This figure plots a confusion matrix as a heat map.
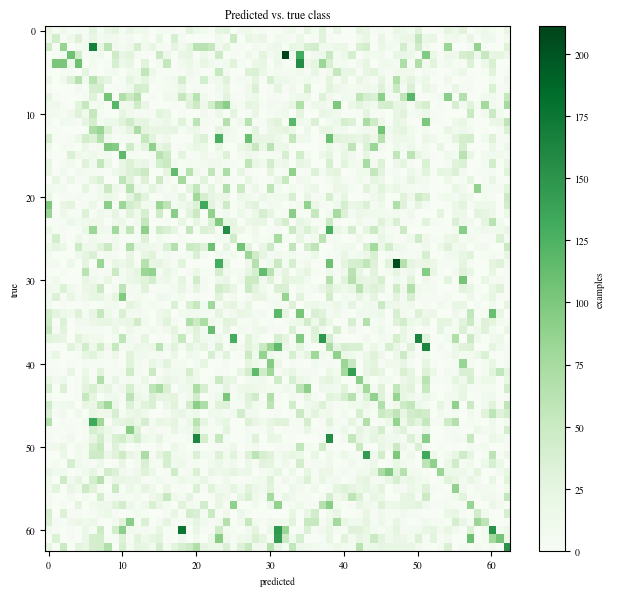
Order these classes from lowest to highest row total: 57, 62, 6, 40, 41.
40, 6, 57, 41, 62
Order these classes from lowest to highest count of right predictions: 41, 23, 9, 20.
20, 23, 9, 41
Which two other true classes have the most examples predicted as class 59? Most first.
9, 3
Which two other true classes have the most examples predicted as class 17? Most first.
22, 26
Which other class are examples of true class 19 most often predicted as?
58
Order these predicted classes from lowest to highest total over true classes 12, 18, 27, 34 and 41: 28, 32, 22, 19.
22, 19, 32, 28
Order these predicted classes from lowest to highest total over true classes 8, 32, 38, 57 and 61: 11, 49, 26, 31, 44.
26, 11, 44, 49, 31
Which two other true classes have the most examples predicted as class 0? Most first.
21, 22
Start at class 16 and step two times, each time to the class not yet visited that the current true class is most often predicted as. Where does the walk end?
35
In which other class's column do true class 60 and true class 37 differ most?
50
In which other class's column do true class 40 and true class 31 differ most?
30
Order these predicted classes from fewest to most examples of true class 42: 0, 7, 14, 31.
14, 0, 31, 7
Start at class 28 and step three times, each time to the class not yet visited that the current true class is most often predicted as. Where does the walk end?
4
